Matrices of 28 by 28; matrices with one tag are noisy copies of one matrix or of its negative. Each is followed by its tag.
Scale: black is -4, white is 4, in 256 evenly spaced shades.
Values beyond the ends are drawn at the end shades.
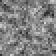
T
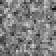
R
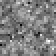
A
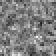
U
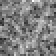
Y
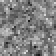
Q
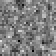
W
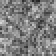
Y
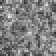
R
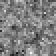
U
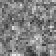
U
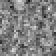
W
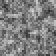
T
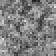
Y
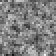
U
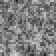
U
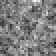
Y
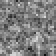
U
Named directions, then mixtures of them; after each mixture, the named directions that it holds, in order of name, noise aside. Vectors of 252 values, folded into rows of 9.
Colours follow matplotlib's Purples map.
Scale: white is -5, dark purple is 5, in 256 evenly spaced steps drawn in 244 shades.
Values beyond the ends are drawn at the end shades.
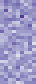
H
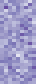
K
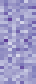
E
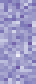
H, K.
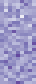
H.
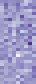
E, H, K.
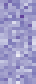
H, K.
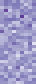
H.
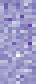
E, H, K.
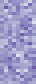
K.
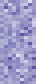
K.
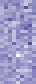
E, H, K.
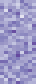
H.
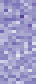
H.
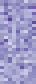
E.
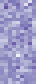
H, K.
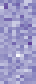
E, H, K.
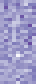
E, H, K.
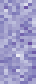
K.
